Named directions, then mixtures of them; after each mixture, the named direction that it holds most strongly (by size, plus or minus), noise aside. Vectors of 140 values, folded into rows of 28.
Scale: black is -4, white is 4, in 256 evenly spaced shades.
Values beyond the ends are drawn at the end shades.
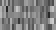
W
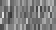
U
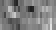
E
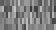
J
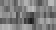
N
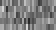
N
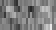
E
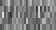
U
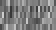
U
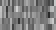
W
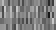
U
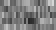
N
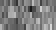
E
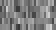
W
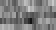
N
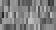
U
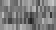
N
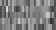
W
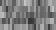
N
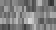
N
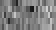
E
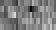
E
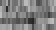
N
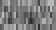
U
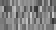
J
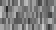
W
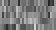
N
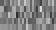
J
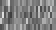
U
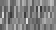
U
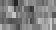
E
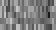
W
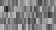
J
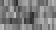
N
